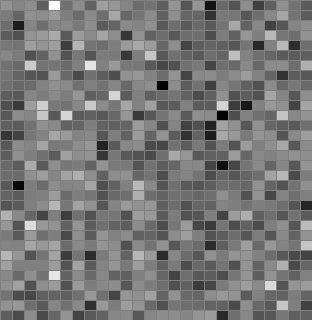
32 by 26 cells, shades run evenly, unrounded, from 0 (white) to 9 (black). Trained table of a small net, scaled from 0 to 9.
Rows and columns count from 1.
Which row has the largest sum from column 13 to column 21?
17
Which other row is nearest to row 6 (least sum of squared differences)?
22
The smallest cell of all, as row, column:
1, 5
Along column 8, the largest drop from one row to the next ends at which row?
7
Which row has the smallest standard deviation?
20
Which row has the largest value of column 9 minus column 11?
15
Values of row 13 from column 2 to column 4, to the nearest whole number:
6 5 4
